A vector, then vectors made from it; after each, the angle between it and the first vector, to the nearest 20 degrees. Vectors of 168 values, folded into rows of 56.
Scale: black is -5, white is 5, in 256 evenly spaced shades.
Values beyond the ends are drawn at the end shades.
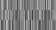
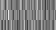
60 degrees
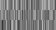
80 degrees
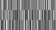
20 degrees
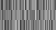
120 degrees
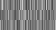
60 degrees
